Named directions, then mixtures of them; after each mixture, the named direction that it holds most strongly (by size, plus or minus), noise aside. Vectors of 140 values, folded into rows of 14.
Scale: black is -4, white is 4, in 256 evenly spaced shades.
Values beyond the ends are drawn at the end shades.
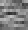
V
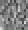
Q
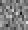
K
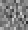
K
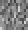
Q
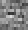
V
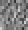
Q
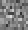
K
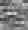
V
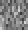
Q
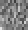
Q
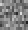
K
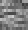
V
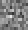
K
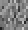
Q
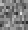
K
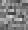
V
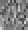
Q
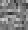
V
